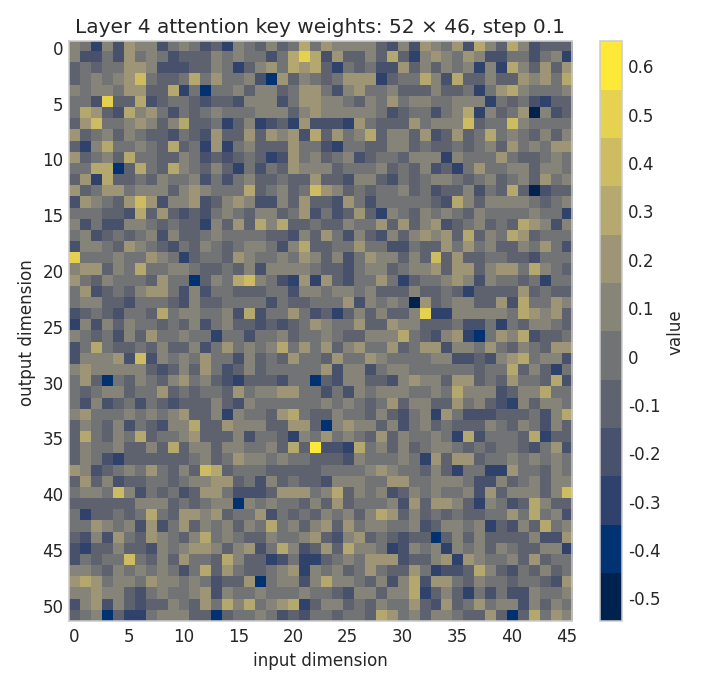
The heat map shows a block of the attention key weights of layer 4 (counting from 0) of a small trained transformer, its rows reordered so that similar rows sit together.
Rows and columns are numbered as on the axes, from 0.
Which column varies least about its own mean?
26
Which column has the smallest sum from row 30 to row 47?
3
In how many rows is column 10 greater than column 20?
18
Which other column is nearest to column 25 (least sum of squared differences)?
11
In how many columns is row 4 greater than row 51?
22
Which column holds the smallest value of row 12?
2
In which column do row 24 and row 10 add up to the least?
34
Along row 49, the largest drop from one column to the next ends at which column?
32
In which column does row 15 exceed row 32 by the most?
6
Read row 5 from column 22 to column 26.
0.2 0.1 0.1 0 -0.1
